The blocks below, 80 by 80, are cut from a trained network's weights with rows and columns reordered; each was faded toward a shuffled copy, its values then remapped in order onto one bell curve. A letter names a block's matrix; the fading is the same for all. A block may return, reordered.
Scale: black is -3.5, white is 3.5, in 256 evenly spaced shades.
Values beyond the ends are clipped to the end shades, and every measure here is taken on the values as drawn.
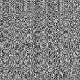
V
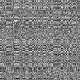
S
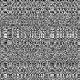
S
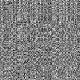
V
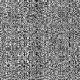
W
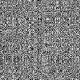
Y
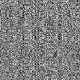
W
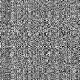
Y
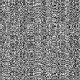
V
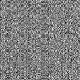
V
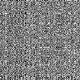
W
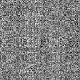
W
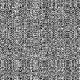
V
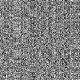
Y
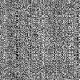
W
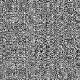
Y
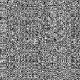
V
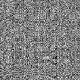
Y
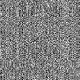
V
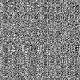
Y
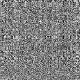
W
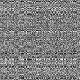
S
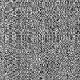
V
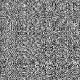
Y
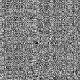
V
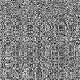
V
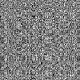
V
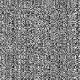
W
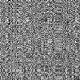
V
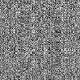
W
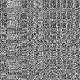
V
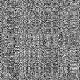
V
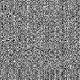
Y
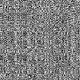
Y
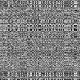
S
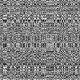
S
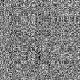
V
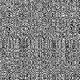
V
